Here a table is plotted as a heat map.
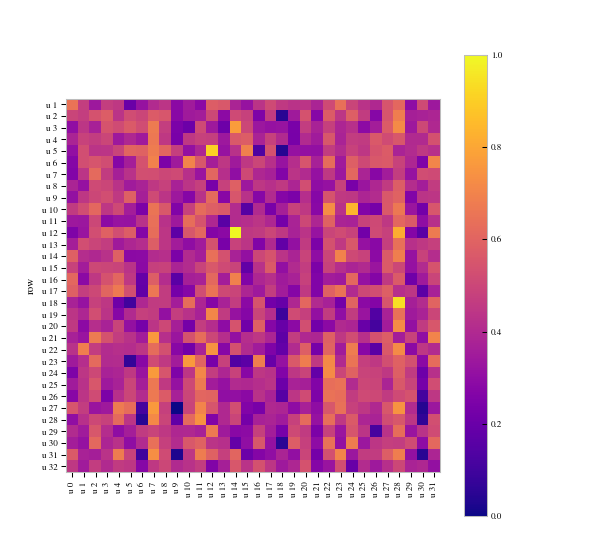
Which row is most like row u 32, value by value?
u 8
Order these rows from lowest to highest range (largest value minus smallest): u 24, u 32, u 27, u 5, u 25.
u 32, u 25, u 24, u 27, u 5
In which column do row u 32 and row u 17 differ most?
u 12
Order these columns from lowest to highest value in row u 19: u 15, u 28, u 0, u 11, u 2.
u 15, u 11, u 0, u 2, u 28
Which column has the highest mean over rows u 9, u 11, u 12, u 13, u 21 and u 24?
u 7
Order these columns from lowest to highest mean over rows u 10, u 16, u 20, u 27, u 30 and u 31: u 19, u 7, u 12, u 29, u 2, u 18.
u 18, u 29, u 19, u 2, u 12, u 7
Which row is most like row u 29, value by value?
u 19
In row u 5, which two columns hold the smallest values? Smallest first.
u 18, u 16
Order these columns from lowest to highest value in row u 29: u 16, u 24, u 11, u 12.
u 11, u 16, u 24, u 12
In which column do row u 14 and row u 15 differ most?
u 23
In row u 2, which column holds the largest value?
u 28
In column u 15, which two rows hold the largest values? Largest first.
u 5, u 4
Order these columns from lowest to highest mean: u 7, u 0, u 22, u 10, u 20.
u 0, u 10, u 20, u 22, u 7
